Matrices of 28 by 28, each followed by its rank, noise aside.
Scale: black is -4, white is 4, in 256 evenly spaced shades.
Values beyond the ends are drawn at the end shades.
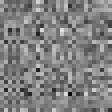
four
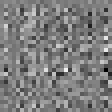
four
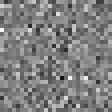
eight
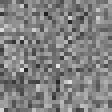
eight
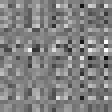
two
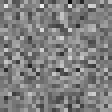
four
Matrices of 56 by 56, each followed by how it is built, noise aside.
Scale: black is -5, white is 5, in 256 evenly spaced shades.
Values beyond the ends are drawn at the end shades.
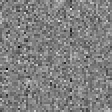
uneven columns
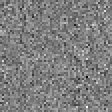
uneven columns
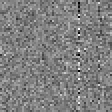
uneven columns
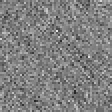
Toeplitz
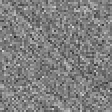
Toeplitz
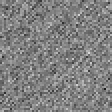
Hankel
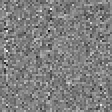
uneven columns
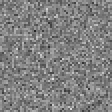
noise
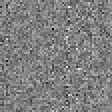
uneven columns
